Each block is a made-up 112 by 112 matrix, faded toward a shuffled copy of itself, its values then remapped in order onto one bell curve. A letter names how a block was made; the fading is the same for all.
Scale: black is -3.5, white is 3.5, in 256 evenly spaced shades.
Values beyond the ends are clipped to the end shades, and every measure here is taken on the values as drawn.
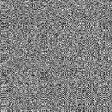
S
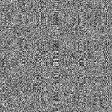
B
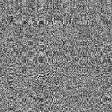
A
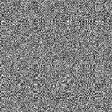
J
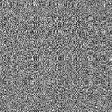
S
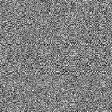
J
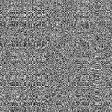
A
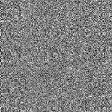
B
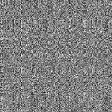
B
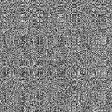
S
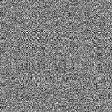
A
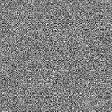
J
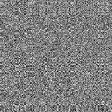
S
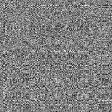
J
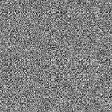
J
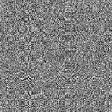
S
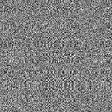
S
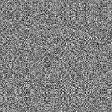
S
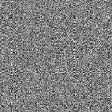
B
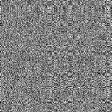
A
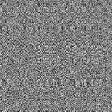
A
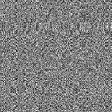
A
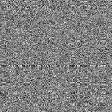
J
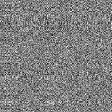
S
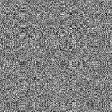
S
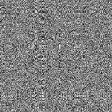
B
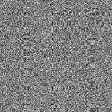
B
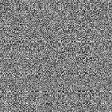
J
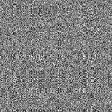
B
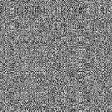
S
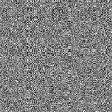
B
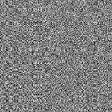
A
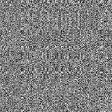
B
